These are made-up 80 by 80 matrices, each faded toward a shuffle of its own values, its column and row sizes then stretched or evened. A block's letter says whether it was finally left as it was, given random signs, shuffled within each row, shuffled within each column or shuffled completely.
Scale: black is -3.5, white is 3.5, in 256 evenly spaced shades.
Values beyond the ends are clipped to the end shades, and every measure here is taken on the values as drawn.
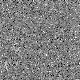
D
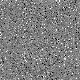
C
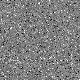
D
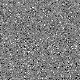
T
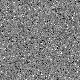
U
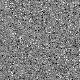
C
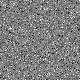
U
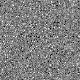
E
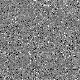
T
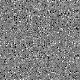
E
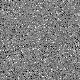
D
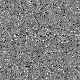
D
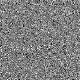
E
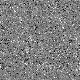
D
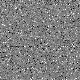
D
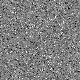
U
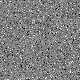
U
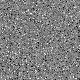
U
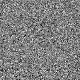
D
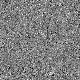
D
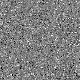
D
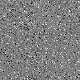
E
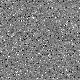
D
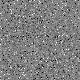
D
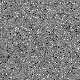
D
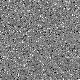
D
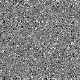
E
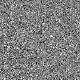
T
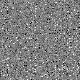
T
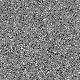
U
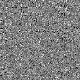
E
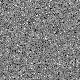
U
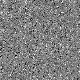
C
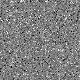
D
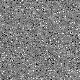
D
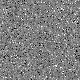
U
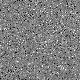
U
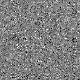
E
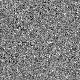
D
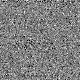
D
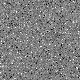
U
